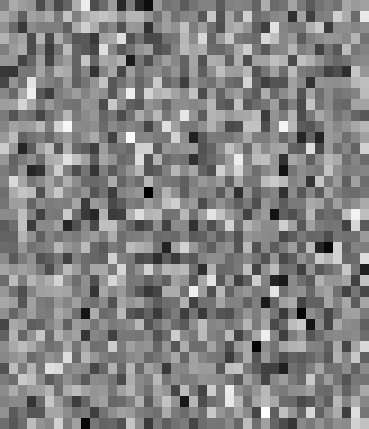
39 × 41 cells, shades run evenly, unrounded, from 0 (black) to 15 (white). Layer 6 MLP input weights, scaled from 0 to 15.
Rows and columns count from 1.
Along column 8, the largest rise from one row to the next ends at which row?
25
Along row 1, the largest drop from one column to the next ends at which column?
11
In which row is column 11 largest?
2
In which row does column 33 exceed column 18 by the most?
5
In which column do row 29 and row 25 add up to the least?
34
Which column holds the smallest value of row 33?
26
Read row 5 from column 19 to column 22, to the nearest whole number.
5 8 11 10
